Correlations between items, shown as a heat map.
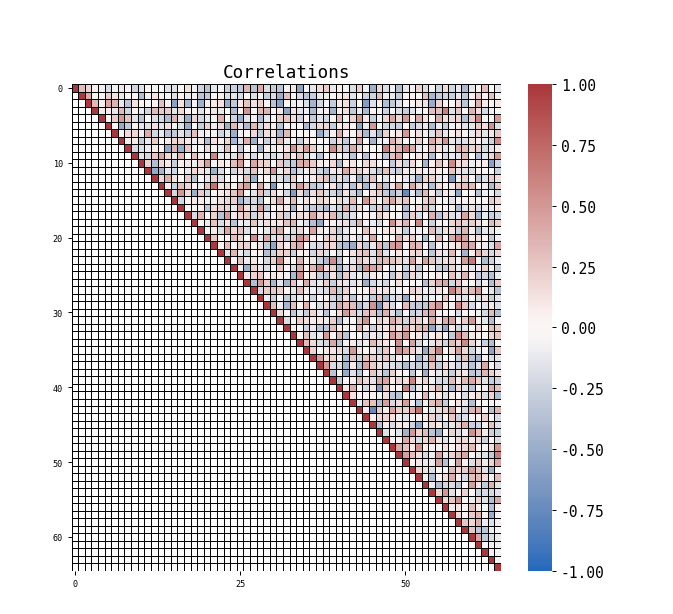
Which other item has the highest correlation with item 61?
4
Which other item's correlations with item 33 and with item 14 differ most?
50
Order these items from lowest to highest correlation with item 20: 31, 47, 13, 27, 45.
47, 31, 13, 45, 27
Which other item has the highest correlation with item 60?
23
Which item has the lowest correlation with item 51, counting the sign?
63
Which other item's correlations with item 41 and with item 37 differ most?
38
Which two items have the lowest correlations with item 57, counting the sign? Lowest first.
12, 63
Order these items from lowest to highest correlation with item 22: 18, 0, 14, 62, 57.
18, 0, 14, 62, 57
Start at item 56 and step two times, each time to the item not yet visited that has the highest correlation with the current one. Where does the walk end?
26
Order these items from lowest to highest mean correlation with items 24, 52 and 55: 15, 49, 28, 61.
28, 15, 61, 49
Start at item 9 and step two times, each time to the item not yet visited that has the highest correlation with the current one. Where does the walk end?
13
